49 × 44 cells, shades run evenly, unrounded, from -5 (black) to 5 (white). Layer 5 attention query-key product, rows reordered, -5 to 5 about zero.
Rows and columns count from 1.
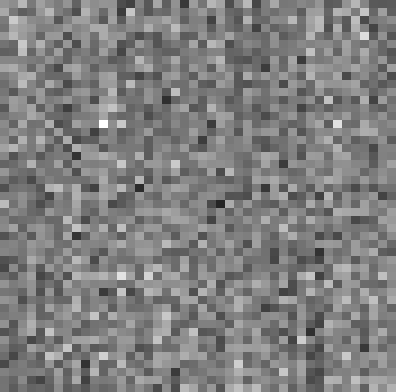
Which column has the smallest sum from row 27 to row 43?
36
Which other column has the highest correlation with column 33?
25
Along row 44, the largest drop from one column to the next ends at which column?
9
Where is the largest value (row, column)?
16, 12
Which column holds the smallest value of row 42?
35
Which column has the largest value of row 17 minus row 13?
42
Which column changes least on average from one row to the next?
27
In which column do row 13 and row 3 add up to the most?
2
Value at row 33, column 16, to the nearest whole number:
0
